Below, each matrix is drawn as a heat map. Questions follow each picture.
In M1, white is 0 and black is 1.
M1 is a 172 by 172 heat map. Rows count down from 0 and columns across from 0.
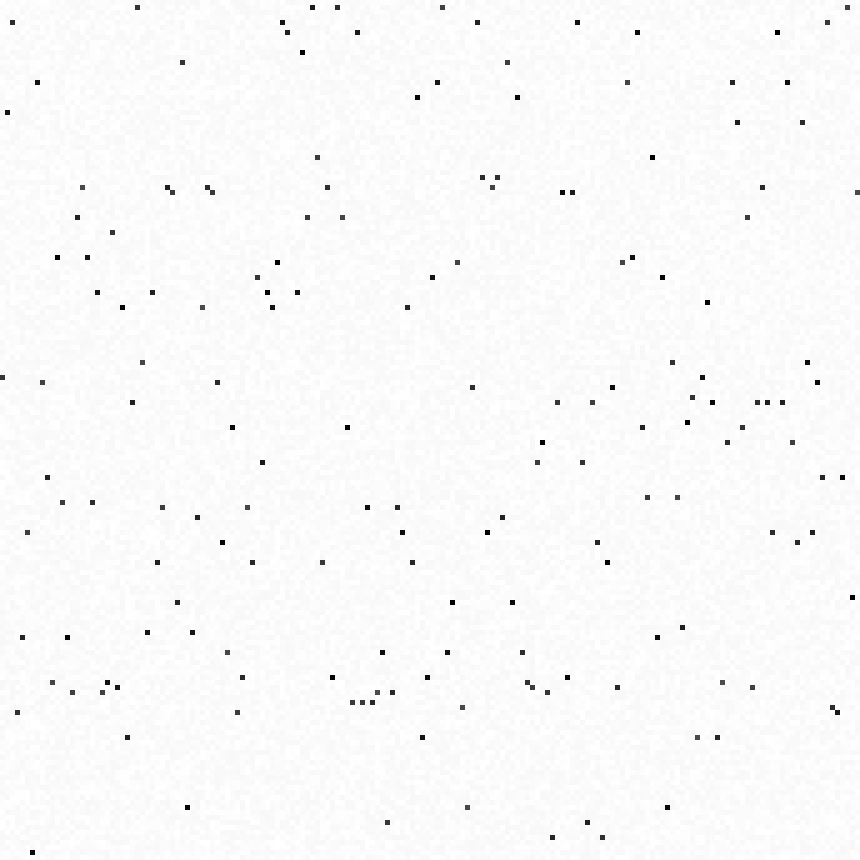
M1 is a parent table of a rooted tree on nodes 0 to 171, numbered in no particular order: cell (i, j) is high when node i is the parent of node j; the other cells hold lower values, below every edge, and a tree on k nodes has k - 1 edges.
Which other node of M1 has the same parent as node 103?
83
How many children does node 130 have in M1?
4
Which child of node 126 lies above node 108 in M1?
38
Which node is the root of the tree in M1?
58
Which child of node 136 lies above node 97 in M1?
10
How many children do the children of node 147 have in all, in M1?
1
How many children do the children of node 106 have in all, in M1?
7
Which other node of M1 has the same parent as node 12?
18
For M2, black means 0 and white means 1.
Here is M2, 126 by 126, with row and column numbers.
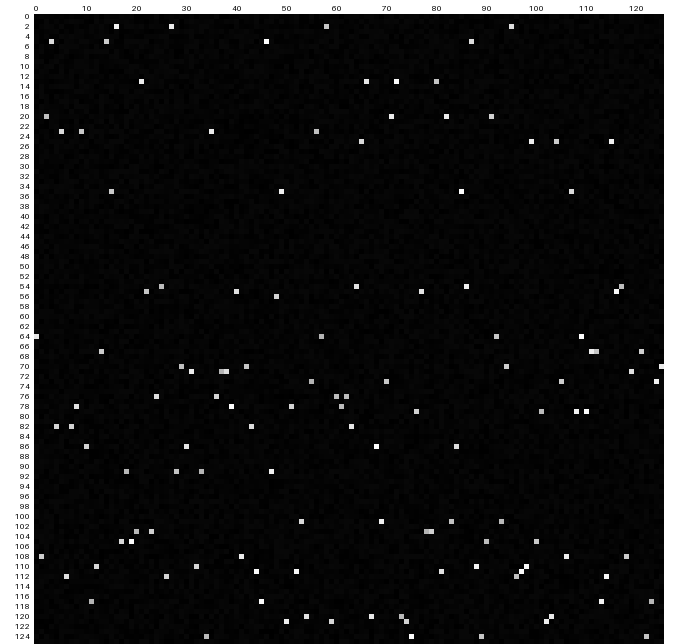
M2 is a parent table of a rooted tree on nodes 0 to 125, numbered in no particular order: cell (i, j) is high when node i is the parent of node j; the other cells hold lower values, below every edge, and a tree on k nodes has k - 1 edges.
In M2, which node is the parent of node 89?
124
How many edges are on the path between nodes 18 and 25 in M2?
6
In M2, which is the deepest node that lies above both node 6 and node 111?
67
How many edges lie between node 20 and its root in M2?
2
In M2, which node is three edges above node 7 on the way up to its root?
103
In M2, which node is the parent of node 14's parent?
23
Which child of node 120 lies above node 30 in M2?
54
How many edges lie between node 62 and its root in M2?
4
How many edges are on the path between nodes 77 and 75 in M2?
4
